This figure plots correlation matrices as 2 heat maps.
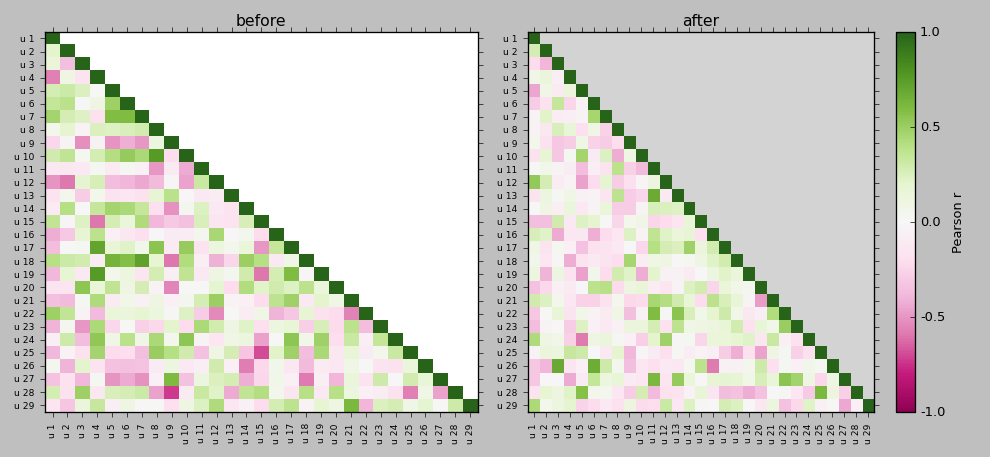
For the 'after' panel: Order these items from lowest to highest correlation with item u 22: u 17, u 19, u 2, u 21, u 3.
u 19, u 2, u 3, u 17, u 21
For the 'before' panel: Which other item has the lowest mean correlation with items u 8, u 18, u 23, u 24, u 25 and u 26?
u 15
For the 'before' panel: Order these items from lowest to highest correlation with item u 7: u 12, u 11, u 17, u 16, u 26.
u 12, u 26, u 16, u 11, u 17
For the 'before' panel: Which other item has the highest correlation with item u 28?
u 3
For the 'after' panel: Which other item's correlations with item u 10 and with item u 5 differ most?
u 12
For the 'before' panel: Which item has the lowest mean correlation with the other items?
u 9
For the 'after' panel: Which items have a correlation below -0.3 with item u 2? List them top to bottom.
u 3, u 15, u 19, u 26
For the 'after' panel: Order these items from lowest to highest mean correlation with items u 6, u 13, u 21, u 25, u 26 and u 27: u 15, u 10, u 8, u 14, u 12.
u 10, u 12, u 15, u 14, u 8
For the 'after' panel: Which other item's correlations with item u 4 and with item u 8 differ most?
u 27
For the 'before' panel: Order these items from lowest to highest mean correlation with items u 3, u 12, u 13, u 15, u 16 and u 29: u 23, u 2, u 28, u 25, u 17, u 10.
u 2, u 10, u 25, u 23, u 17, u 28
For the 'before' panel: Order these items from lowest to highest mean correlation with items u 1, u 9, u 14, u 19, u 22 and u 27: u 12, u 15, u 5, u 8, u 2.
u 12, u 15, u 5, u 8, u 2
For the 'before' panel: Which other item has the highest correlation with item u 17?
u 4
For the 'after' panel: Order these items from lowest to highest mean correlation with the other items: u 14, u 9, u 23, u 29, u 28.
u 9, u 28, u 29, u 23, u 14
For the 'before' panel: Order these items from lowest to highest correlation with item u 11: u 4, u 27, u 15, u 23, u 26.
u 26, u 4, u 27, u 15, u 23
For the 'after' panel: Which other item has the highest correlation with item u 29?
u 1
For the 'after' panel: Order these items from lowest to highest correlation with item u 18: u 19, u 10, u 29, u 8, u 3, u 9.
u 8, u 10, u 3, u 19, u 29, u 9
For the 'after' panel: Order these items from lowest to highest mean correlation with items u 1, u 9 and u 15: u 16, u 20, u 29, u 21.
u 21, u 20, u 16, u 29
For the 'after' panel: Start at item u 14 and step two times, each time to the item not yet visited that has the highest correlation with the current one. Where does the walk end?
u 11
